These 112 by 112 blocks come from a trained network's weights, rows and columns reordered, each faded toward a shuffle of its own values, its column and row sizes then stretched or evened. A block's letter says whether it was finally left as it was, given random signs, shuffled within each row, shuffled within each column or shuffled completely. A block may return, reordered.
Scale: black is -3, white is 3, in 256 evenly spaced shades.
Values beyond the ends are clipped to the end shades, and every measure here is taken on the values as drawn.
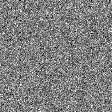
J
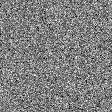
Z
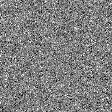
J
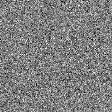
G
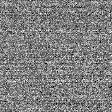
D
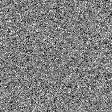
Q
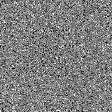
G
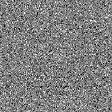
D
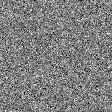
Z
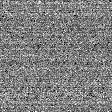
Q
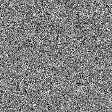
G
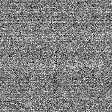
D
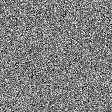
Z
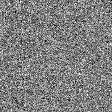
J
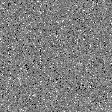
J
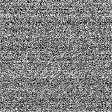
D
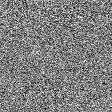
Q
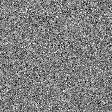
Q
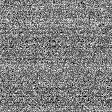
Q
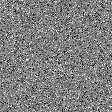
Z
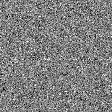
Q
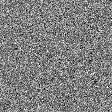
J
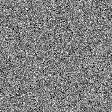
J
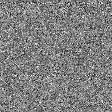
Q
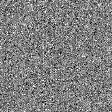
J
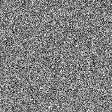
G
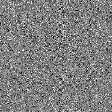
D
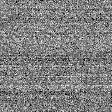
D
